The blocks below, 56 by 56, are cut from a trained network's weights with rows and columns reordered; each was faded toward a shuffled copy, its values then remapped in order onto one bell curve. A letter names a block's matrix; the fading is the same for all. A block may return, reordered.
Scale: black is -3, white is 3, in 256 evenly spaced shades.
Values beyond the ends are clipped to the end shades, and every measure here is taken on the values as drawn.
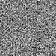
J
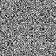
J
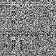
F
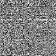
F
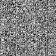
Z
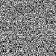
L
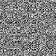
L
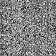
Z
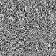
J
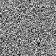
J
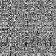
F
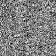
J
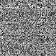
F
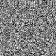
J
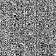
Z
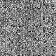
Z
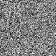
J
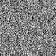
J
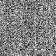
Z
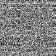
F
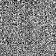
Z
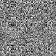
L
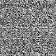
F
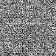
F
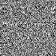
L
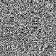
J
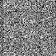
Z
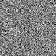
J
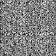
Z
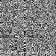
F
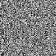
J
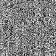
Z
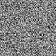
J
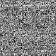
F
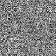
L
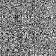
Z
